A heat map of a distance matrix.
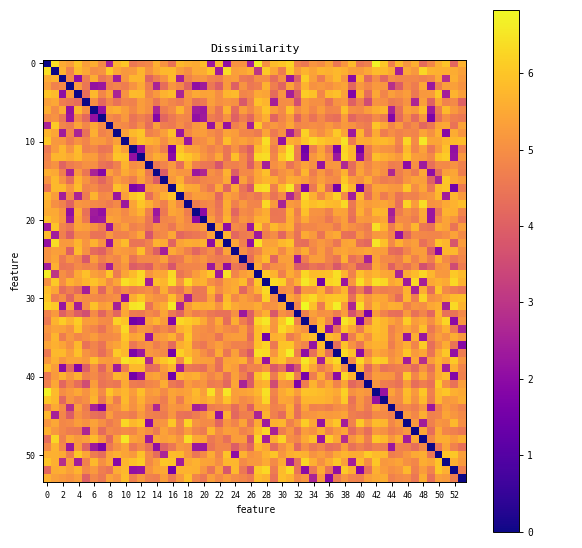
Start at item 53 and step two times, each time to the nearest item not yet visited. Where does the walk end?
34
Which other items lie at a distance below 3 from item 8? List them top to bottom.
0, 21, 23, 26
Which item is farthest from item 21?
42
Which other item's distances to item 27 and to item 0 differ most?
23
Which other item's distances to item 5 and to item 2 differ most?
31
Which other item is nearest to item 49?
7
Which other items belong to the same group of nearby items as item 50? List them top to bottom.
15, 24
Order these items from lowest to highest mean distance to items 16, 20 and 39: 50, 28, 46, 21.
21, 46, 50, 28
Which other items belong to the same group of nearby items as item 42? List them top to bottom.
43
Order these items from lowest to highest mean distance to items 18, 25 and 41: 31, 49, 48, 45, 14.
45, 49, 14, 31, 48
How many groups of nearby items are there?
12
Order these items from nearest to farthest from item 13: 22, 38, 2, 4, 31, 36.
38, 22, 2, 31, 4, 36
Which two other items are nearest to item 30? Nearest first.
10, 18
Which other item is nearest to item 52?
16
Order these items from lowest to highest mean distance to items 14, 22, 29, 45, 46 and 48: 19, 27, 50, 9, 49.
49, 19, 27, 9, 50
